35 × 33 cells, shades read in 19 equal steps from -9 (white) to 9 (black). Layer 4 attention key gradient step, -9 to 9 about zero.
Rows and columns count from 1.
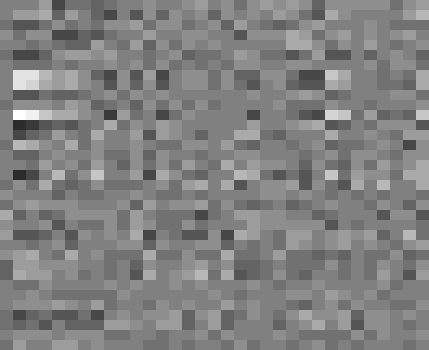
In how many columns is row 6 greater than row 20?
16
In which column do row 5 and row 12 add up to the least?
2
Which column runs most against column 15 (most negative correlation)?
19
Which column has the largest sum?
9
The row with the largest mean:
6
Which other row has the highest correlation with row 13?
10
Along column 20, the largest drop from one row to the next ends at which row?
13
